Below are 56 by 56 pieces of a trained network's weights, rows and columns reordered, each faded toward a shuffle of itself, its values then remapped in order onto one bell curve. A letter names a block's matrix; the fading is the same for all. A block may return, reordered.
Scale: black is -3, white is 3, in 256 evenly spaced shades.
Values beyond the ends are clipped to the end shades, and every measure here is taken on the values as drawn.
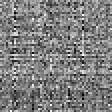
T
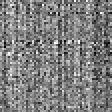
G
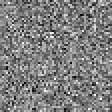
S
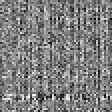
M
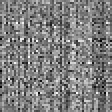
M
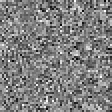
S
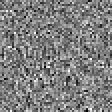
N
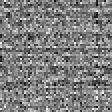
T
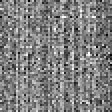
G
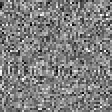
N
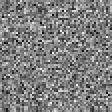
N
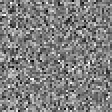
S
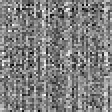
M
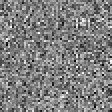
S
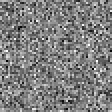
S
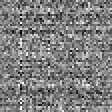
T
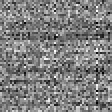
T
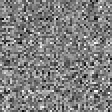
N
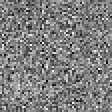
S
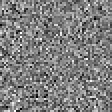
S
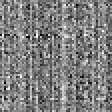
G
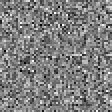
N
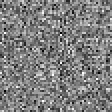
S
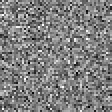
S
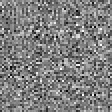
N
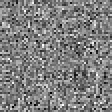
S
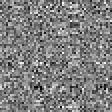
N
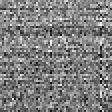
T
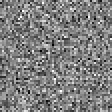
S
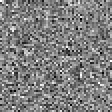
S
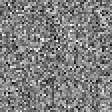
N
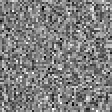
S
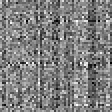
G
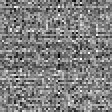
T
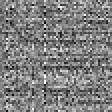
T
